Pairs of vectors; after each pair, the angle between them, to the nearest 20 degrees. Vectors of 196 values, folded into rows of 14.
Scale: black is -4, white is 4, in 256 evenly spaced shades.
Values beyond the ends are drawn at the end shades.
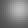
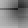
160 degrees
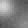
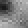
160 degrees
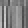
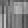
40 degrees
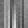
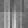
40 degrees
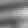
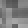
100 degrees
